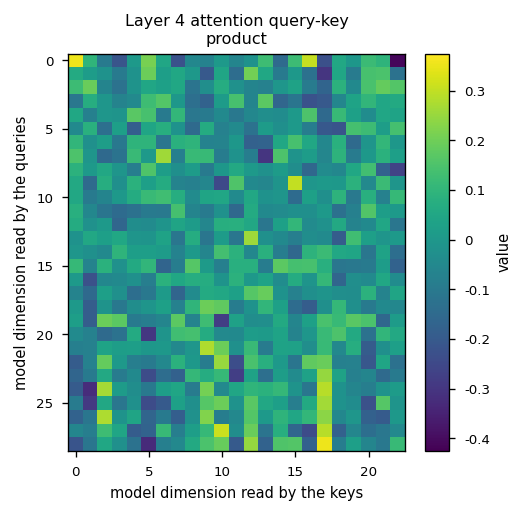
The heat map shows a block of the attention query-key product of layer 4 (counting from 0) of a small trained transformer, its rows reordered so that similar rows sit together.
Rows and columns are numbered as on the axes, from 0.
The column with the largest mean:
12
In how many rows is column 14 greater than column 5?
17
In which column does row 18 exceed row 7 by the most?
13
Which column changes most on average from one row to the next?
10
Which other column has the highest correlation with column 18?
4
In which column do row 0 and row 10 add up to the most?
0
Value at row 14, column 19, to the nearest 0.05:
0.05
